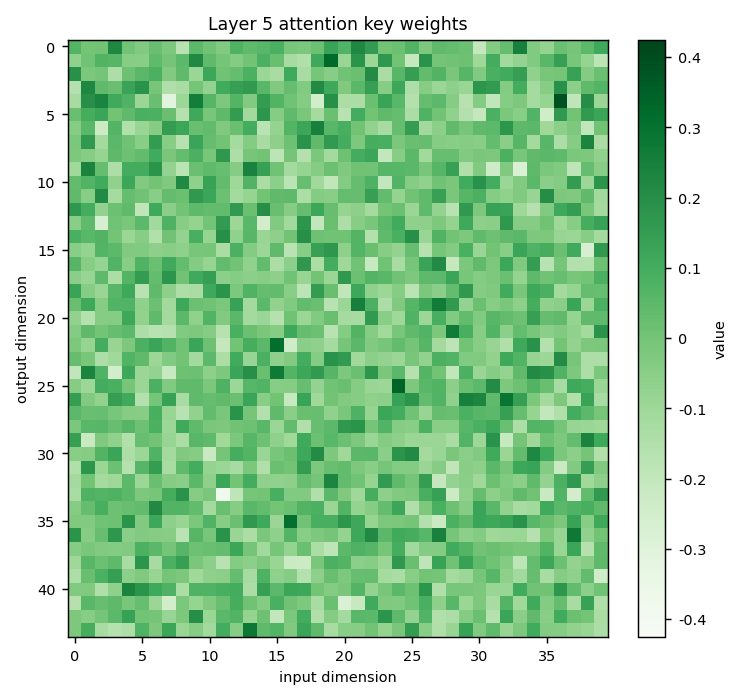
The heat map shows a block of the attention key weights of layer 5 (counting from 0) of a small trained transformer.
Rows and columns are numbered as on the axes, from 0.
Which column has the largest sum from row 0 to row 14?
1
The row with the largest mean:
35
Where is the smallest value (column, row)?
11, 33
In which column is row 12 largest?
14
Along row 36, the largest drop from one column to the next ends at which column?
38
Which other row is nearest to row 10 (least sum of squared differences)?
37
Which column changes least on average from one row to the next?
10
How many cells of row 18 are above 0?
19
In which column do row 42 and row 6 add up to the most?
32
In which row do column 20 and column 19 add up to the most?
23
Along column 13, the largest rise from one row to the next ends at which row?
43
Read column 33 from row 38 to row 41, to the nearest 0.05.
-0.2 -0.1 0.1 -0.1
